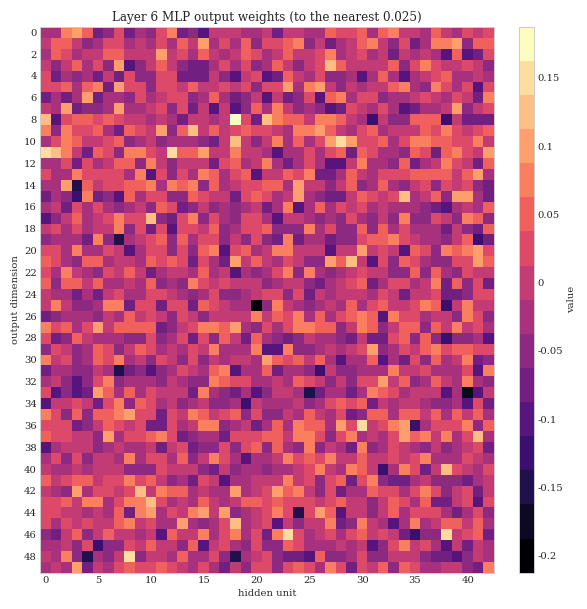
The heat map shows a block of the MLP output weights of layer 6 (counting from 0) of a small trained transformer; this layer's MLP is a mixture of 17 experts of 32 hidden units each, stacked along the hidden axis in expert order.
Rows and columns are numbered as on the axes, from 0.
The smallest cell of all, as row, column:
25, 20
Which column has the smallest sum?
38
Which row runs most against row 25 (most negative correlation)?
9
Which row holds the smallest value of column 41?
19
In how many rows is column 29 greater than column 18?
26
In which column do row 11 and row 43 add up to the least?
37
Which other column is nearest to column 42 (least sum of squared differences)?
1
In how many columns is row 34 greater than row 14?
9
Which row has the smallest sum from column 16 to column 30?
33
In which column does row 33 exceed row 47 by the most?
5
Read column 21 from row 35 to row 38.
-0.05 -0.025 0.05 -0.05
